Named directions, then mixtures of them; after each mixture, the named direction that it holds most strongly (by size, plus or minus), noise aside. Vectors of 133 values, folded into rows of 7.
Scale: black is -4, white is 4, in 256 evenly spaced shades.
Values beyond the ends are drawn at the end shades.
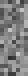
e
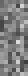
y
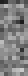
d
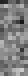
d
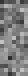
e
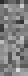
d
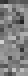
d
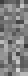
y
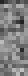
d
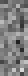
y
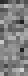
d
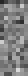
d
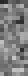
d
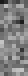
d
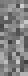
y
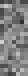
e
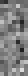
d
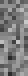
e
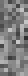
e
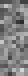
d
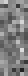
d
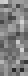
d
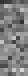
d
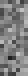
e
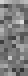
d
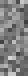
e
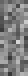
y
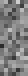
e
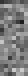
d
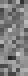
e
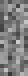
y
